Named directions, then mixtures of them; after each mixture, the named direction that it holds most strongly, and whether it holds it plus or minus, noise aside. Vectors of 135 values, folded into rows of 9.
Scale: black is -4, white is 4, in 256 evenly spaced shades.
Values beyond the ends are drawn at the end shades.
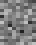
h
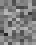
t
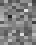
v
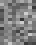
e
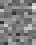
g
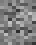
t, minus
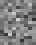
t, plus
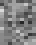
e, minus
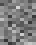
e, minus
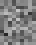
t, plus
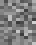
v, minus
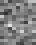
h, minus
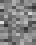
g, minus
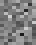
v, minus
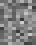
e, plus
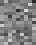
v, plus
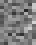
g, plus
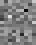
v, minus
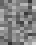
e, minus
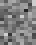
v, minus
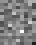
h, minus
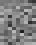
h, plus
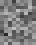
t, plus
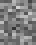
t, minus
